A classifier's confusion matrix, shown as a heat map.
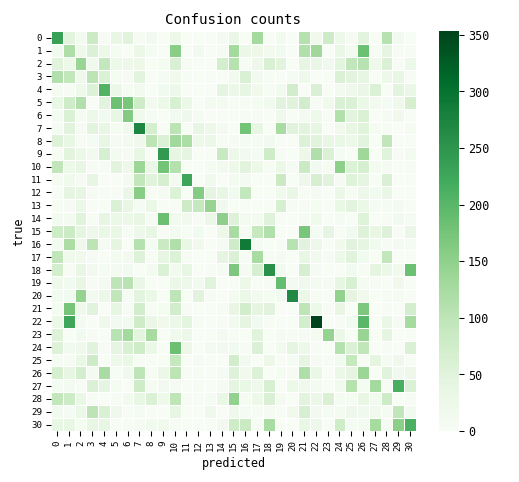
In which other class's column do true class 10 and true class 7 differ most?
9
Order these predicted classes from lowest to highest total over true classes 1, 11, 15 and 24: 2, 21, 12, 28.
12, 2, 28, 21
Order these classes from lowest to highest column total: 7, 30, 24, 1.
30, 24, 1, 7
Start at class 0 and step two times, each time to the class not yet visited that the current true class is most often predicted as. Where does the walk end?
28
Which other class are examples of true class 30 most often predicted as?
29
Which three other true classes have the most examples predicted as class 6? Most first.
5, 23, 19
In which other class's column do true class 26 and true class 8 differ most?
11
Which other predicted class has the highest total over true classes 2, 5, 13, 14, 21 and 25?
26
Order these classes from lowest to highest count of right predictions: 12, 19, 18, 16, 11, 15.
15, 12, 19, 11, 18, 16
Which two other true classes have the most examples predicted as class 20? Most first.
16, 4
